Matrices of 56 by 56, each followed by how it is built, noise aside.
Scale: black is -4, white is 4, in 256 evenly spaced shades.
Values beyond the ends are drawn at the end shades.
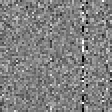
uneven columns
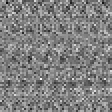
repeating columns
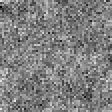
smooth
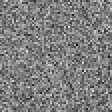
noise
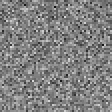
repeating columns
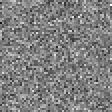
repeating rows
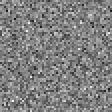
repeating columns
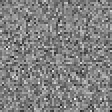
repeating columns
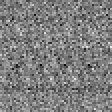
repeating columns
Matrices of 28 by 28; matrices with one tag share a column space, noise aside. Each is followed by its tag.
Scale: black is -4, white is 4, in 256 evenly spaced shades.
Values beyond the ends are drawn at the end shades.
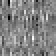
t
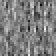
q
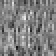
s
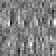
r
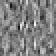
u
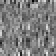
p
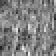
s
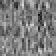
u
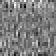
p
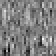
r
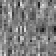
q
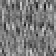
u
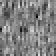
q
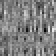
q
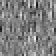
q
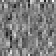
p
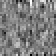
p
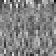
p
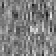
q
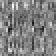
u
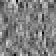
p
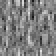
t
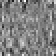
p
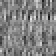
t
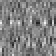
r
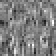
r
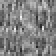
u
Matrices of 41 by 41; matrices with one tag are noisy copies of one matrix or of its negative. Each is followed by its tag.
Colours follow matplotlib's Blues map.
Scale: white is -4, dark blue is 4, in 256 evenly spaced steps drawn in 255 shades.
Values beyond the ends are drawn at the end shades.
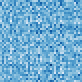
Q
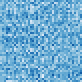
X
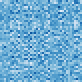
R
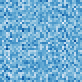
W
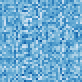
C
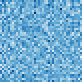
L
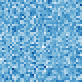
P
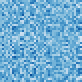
P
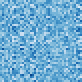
P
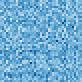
W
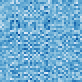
R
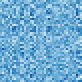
P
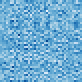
R
